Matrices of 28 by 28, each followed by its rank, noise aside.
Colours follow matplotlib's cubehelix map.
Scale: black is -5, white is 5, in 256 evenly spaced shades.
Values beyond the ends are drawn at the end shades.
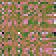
three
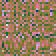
four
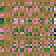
two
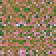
four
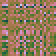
two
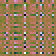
one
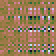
one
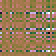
one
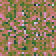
six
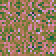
six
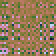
two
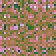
four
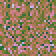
six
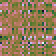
two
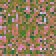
six
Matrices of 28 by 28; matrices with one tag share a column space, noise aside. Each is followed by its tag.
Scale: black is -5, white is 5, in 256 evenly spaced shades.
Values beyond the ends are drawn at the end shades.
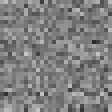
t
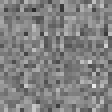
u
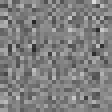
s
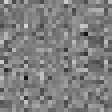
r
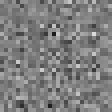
r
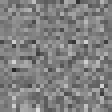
t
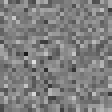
t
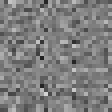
t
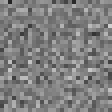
r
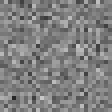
s
